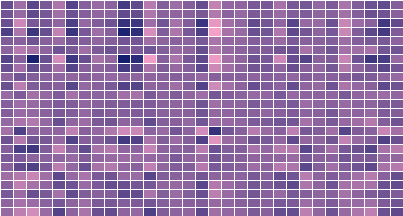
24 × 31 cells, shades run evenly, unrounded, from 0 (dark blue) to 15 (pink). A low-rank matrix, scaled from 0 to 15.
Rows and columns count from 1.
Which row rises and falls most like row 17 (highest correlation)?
19
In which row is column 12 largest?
7
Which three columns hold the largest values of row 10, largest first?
17, 2, 27
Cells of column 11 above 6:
15
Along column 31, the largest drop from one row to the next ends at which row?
20
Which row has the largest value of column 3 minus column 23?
24
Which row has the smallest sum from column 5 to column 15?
3
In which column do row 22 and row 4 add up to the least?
10
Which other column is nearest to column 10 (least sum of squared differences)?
11
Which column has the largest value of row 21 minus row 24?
12
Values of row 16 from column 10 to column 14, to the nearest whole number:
3 4 10 7 9
